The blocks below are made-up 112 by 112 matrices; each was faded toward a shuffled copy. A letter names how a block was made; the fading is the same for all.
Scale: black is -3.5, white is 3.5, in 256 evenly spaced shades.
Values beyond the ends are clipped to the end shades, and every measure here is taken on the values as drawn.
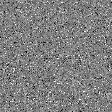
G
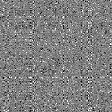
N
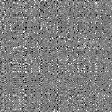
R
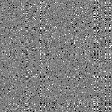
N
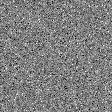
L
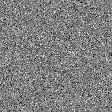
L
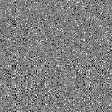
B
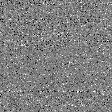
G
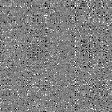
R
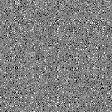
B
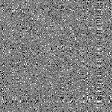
B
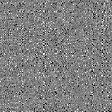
R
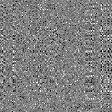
N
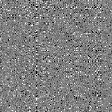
R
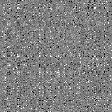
R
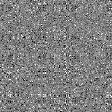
B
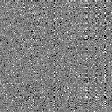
N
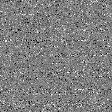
G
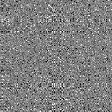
N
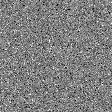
L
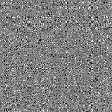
B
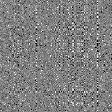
N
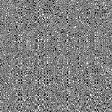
N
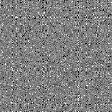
N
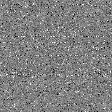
G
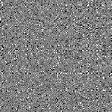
B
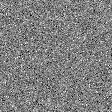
L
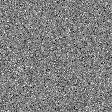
L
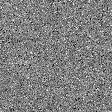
L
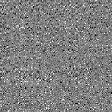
B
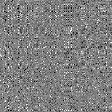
N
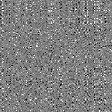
R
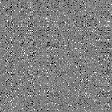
R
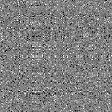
B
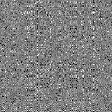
N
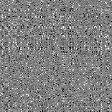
R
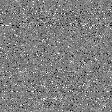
G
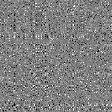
R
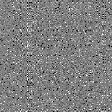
R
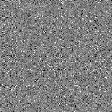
B
